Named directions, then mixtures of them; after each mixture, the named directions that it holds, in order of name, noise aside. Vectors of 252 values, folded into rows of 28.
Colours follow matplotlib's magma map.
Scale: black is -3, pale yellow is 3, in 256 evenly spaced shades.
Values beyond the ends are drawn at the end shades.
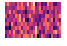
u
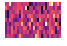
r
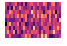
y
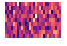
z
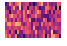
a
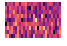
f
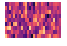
f, u, z.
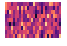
a, r, z.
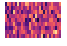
u, z.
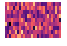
a, u, y.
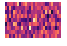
f, z.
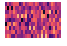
f, y, z.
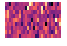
r.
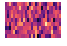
a, r, u.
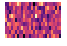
a, z.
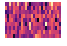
r, z.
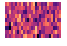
u.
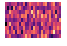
y.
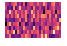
y.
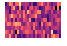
a.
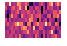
a, r.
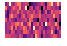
a, r.
